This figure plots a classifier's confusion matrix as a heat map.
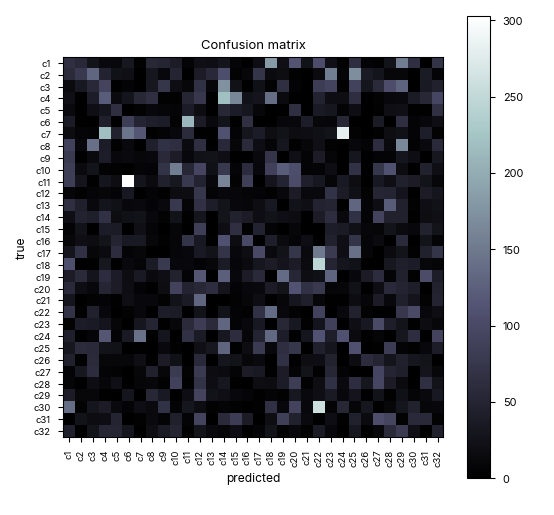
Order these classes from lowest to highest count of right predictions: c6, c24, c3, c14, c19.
c14, c3, c6, c24, c19
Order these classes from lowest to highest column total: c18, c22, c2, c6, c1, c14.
c2, c6, c18, c1, c22, c14
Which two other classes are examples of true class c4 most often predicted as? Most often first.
c14, c15
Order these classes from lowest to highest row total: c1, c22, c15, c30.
c15, c22, c30, c1
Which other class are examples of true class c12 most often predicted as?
c23
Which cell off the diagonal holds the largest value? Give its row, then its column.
c11, c6
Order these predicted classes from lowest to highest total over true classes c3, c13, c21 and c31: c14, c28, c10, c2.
c2, c10, c14, c28
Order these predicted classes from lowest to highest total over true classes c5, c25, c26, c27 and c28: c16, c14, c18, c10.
c18, c16, c10, c14
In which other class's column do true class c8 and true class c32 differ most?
c3
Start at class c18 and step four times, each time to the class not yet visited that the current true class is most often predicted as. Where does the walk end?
c29
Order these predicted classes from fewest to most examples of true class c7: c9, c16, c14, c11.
c9, c16, c11, c14
